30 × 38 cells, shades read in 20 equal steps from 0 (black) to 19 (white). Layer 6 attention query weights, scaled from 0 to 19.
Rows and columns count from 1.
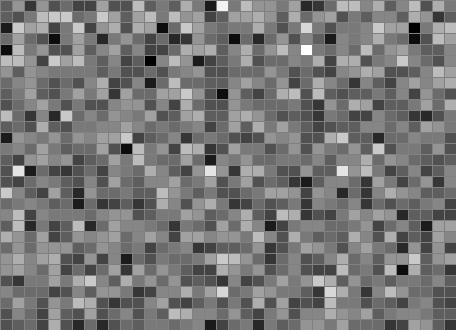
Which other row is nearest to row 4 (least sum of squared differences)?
7
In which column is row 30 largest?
5
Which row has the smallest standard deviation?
12
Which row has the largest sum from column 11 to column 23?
2
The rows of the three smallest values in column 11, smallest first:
14, 24, 25
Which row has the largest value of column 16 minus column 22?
9
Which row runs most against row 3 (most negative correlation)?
18
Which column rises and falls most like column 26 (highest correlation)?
31
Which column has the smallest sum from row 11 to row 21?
26
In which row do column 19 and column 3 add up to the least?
11
